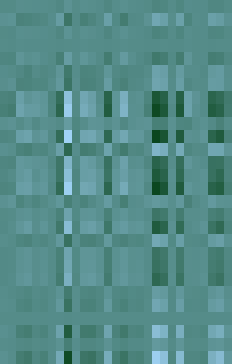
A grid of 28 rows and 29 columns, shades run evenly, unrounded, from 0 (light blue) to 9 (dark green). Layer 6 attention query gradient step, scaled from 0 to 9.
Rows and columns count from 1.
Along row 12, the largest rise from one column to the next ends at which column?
9
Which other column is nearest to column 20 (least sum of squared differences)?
21
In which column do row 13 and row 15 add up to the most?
20
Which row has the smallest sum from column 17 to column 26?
28
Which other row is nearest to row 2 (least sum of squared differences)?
7
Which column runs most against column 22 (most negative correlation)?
10
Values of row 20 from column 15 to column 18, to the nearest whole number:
4 4 4 4
